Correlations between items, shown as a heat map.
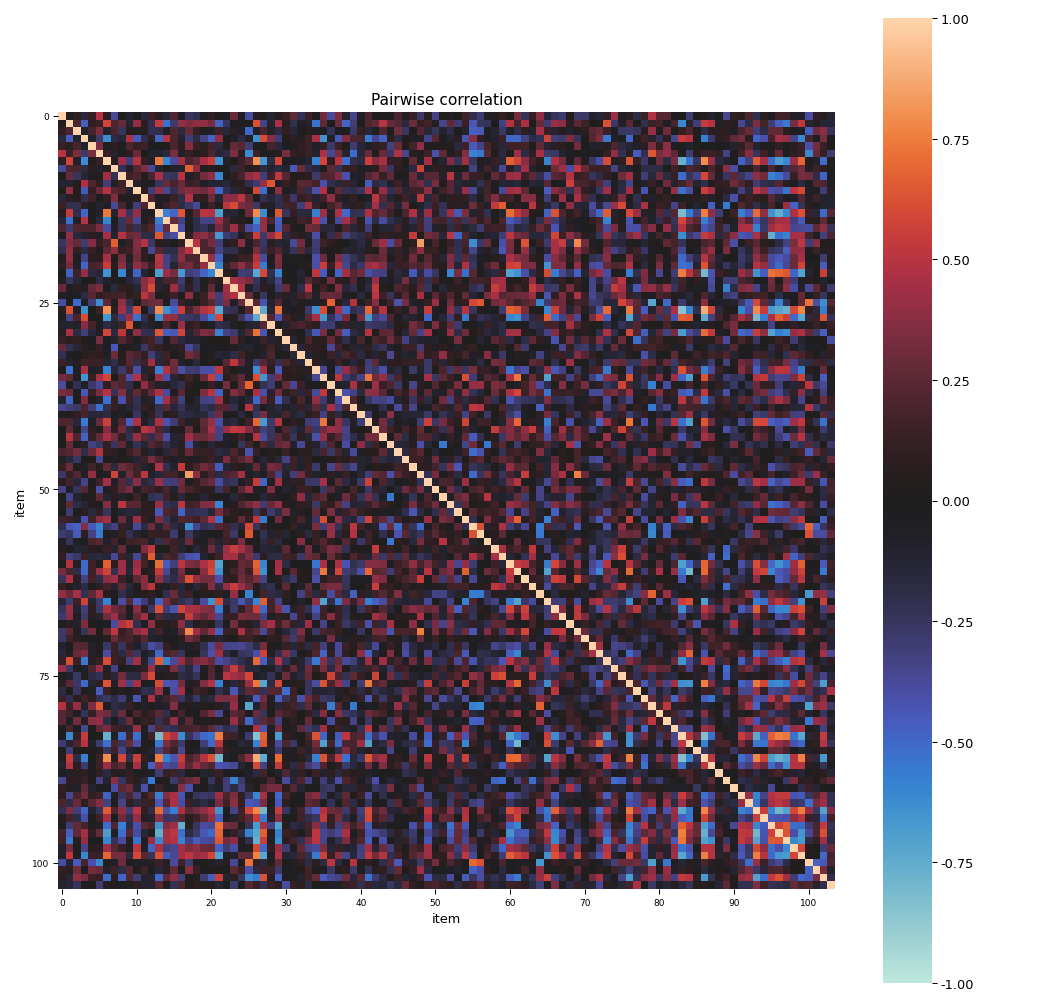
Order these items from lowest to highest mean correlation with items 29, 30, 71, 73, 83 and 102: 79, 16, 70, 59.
59, 16, 70, 79
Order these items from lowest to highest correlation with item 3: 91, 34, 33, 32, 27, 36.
36, 32, 33, 91, 34, 27
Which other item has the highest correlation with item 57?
51
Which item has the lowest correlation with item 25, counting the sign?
79
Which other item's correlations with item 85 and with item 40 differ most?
44
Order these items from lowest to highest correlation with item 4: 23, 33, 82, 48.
82, 33, 23, 48
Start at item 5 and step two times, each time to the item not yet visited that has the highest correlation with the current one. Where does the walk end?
64
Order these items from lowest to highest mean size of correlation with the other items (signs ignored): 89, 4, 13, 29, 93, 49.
4, 89, 49, 29, 13, 93
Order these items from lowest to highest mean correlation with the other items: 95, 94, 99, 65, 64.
65, 95, 64, 94, 99
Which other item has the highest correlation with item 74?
23
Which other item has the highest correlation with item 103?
77
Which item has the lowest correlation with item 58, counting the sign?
89
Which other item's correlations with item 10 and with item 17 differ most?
48
